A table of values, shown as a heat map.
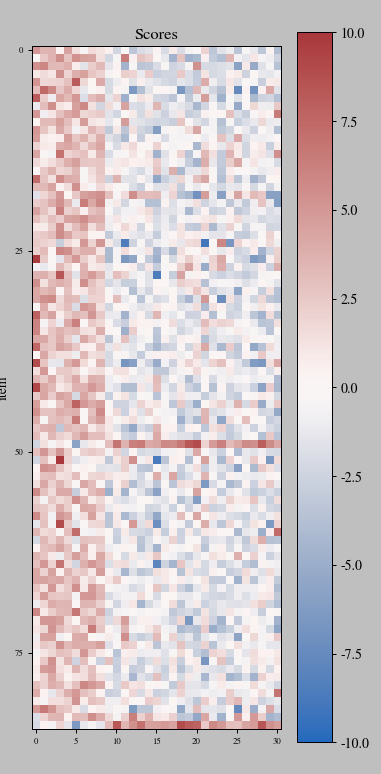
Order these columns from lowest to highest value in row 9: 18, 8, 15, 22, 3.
15, 22, 8, 18, 3
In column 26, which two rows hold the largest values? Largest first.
49, 84
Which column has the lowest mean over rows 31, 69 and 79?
30
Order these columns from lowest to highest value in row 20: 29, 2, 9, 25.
25, 29, 9, 2
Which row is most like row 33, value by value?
42
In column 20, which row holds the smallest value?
18
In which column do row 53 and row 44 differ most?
17
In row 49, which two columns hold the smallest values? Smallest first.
5, 0
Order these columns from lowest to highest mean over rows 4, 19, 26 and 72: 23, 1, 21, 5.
23, 21, 1, 5
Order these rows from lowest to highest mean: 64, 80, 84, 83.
64, 80, 83, 84
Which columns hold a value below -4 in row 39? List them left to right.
11, 12, 15, 27, 28
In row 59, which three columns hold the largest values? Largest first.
3, 12, 21
